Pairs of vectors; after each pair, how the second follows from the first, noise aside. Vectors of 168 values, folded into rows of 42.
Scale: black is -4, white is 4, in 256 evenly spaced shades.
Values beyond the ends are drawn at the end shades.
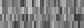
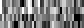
scaled up.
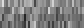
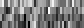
scaled up.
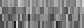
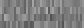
wrapped around, negated, shrunk.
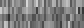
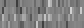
wrapped around, partly zeroed.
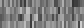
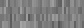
wrapped around, negated, shrunk.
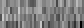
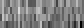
copied.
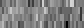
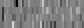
reversed, partly zeroed.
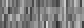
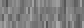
negated, shrunk.
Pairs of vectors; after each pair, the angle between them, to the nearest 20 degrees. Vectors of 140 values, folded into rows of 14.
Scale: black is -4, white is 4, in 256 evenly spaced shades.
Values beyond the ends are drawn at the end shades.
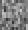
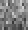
80 degrees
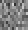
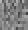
140 degrees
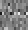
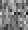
140 degrees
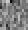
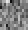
20 degrees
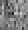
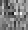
20 degrees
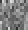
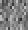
120 degrees
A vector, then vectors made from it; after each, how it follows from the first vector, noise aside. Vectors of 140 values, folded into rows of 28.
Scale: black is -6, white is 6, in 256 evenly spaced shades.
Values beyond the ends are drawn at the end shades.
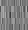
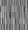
copied.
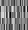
scaled up.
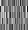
scaled up.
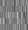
reversed, negated, partly zeroed.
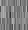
copied.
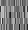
scaled up.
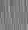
wrapped around, negated, shrunk.
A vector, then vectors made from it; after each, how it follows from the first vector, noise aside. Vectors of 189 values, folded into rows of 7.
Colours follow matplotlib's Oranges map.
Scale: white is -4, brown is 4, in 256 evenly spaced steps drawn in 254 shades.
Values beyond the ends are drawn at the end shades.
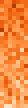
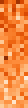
reversed, negated.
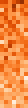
reversed, negated.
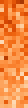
reversed, negated.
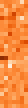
wrapped around, negated, partly zeroed.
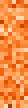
sign-scrambled.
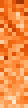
reversed, negated.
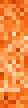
wrapped around.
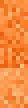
wrapped around, negated, shrunk.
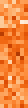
wrapped around.
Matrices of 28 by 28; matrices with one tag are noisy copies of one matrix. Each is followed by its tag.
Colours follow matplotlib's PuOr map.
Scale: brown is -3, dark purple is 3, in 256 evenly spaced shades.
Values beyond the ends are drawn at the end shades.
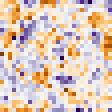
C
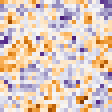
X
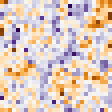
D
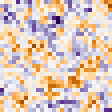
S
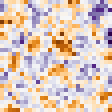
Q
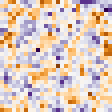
C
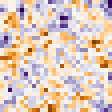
X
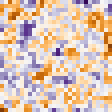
C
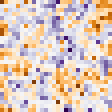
D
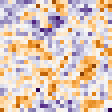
S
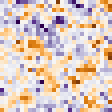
S
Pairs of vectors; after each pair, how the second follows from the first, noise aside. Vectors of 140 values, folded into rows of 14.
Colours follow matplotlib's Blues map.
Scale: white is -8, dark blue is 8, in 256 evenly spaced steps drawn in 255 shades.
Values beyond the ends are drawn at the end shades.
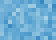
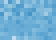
reversed, negated, partly zeroed.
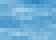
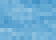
shrunk.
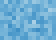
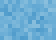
shrunk.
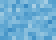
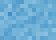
wrapped around, negated, shrunk.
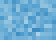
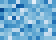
wrapped around, scaled up.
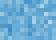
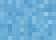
shrunk.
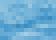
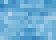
wrapped around.
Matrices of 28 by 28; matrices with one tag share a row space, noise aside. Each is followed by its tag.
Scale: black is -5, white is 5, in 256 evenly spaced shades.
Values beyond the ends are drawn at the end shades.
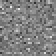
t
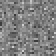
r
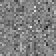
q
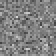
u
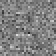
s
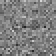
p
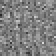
t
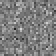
q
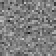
s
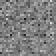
p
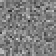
t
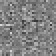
p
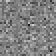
p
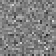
q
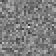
s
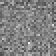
s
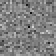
t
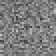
u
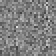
q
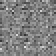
u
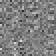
r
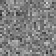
q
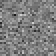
r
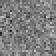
t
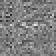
p
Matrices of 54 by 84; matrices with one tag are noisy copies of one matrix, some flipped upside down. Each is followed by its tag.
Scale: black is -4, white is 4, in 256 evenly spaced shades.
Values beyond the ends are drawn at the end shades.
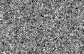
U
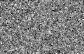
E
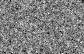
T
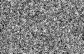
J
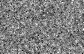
J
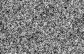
J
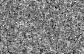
T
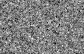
E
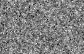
J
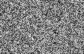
E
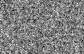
U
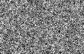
U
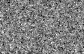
U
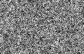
U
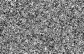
J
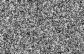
U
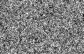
J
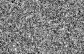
E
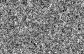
T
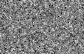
J
